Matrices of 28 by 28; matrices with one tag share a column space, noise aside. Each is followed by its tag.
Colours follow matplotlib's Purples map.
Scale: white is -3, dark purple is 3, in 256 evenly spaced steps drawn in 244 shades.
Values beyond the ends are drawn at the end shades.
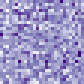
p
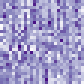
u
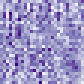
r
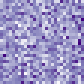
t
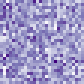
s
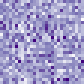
s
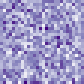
p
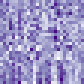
u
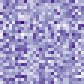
s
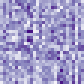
u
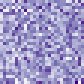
p
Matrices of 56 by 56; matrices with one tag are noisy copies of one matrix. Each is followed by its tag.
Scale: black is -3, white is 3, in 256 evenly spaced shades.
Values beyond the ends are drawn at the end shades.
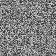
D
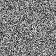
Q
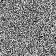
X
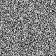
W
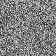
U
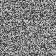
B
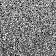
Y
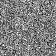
U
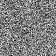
Q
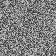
X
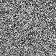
W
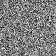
X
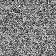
D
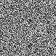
Q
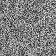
X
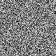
Q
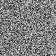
Q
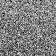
Y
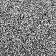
Y
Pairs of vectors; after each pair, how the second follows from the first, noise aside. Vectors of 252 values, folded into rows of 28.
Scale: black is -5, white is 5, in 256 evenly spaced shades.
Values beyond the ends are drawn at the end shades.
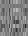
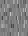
reversed, negated, partly zeroed.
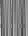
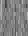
reversed, partly zeroed.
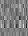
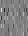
reversed, negated, partly zeroed.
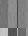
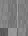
negated, shrunk.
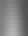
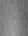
shrunk.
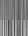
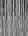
reversed, negated.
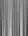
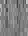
reversed, negated, partly zeroed.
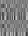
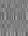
shrunk.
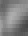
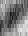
negated, scaled up.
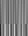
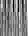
reversed, negated, scaled up.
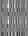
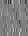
reversed, partly zeroed.
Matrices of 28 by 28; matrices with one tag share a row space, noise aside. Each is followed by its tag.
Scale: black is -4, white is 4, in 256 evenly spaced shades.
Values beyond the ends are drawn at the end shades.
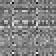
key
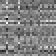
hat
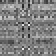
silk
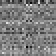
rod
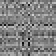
silk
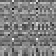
key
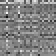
hat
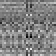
rod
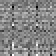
key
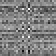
silk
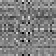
silk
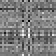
silk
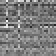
hat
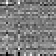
hat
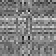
silk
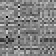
hat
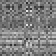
rod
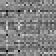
hat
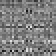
rod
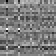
hat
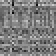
key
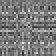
silk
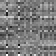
hat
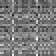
key
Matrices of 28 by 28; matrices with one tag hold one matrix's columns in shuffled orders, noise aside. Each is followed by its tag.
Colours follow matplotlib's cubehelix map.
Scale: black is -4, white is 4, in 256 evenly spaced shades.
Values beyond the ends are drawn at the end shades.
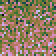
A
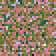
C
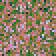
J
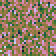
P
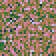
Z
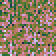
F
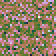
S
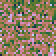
F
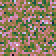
C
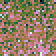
A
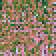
F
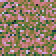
S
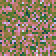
Z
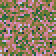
Z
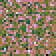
S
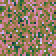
P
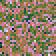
Z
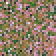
J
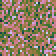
P
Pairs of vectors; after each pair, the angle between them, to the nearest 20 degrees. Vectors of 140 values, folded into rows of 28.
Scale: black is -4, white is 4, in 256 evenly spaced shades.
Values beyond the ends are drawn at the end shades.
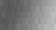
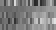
60 degrees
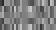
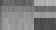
80 degrees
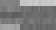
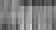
140 degrees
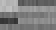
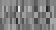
80 degrees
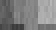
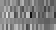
120 degrees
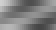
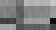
80 degrees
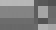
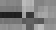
80 degrees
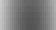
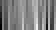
120 degrees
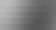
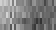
40 degrees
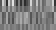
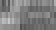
120 degrees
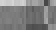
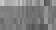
20 degrees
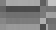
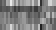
40 degrees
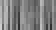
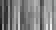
160 degrees
